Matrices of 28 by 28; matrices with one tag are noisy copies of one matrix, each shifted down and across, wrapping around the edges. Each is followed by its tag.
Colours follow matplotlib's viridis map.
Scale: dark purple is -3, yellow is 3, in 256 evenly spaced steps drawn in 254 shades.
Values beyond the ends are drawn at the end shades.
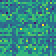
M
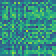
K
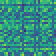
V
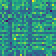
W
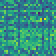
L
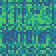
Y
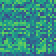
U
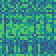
Y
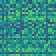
V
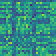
W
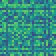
V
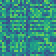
W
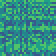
K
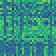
Y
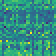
Y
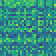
K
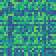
M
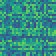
M
